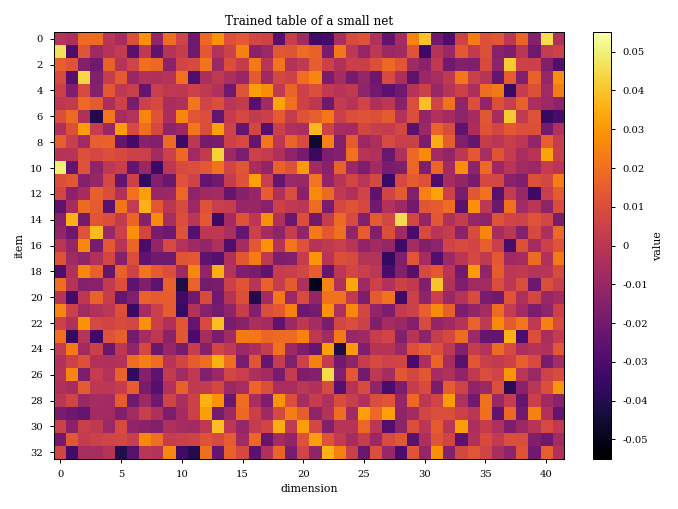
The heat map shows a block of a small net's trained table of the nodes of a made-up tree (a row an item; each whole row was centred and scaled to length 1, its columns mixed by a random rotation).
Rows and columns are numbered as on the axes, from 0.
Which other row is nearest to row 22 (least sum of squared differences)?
9
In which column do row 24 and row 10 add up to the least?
8
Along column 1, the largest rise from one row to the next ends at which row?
24
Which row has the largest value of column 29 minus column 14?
28
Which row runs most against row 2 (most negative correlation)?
27
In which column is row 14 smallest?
13
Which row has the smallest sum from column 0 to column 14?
32
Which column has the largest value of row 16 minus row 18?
17
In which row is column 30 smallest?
1
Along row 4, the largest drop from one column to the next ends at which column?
37
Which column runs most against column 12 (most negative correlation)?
41
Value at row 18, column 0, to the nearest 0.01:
-0.03
